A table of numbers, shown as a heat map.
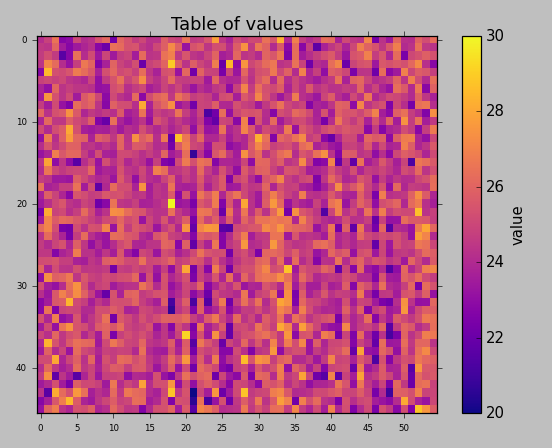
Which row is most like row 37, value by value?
4
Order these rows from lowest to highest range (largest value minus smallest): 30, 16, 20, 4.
16, 30, 4, 20
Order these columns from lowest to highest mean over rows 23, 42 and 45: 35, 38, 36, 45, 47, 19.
19, 38, 45, 36, 47, 35
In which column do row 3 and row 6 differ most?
26
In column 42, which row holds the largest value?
35
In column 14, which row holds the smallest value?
3
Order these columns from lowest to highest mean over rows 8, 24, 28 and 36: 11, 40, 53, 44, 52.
11, 40, 52, 44, 53
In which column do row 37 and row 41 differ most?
5
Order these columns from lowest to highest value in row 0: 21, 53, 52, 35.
21, 53, 52, 35
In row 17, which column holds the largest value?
33
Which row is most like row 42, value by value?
8
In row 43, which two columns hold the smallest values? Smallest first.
21, 48
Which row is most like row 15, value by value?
41
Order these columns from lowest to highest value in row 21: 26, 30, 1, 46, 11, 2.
46, 2, 30, 26, 11, 1
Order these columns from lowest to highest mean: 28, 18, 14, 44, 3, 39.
39, 3, 18, 14, 44, 28
